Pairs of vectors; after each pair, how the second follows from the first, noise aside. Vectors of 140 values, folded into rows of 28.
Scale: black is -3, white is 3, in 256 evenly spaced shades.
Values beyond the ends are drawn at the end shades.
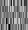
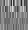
partly zeroed.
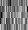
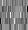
partly zeroed.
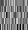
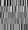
reversed, partly zeroed.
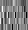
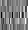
reversed, partly zeroed.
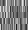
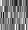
shuffled.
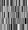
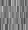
reversed, negated, shrunk.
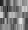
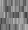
reversed, negated, shrunk.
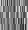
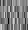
reversed, negated, partly zeroed.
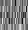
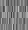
reversed, negated, shrunk.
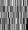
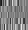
reversed, partly zeroed.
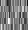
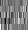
reversed, negated, partly zeroed.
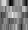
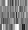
reversed, negated, partly zeroed.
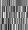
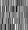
partly zeroed.
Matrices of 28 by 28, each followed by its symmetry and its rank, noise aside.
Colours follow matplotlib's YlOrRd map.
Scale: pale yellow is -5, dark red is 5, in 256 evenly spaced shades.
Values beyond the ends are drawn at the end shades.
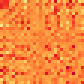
symmetric, rank six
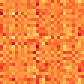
no symmetry, rank four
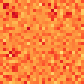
symmetric, rank six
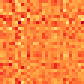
antisymmetric, rank four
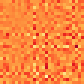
antisymmetric, rank four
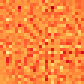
antisymmetric, rank six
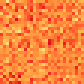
antisymmetric, rank six
